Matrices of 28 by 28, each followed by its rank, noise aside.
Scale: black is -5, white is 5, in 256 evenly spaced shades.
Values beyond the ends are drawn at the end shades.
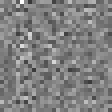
five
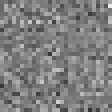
eight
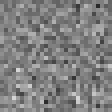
seven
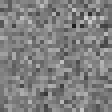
eight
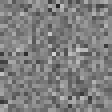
seven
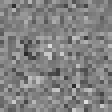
seven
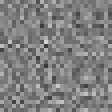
five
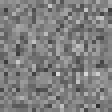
seven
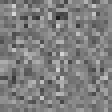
five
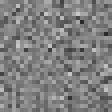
six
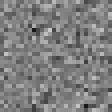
five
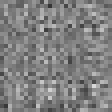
five
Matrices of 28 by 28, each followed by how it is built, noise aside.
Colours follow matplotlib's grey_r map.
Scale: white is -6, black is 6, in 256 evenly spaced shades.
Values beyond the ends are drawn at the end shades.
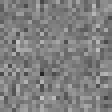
low rank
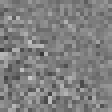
lower triangular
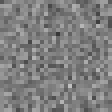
blocks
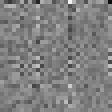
low rank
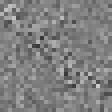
banded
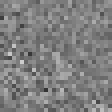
lower triangular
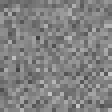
Hankel
